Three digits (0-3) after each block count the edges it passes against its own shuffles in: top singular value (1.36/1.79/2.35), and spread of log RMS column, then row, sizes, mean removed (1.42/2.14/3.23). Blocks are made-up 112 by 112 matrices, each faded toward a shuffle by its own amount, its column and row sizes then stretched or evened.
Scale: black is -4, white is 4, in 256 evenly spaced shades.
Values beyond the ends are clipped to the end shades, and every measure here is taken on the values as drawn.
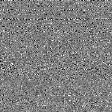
0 1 3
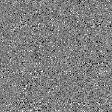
2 1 2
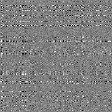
3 2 3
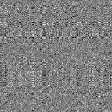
3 1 2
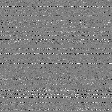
1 0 3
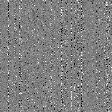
2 3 0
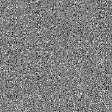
2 2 0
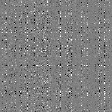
2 3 2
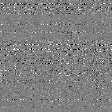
1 1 3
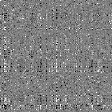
3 2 2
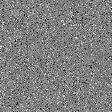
0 1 0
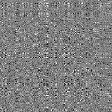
3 2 2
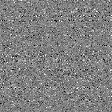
2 0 2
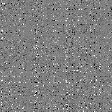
1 2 2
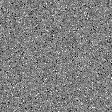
0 0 0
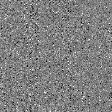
1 2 0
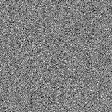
2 0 0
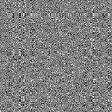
3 2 0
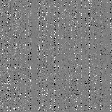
1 3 1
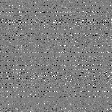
2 1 3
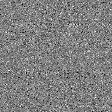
0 0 2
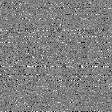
2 0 3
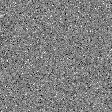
1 0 0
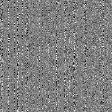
1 3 0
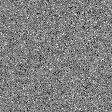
0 0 0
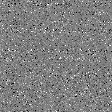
0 0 2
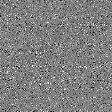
0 1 2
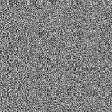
3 2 0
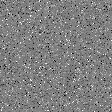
0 0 0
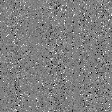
1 2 0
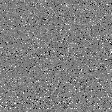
0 0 2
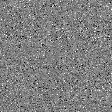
1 0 1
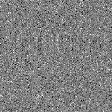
2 1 0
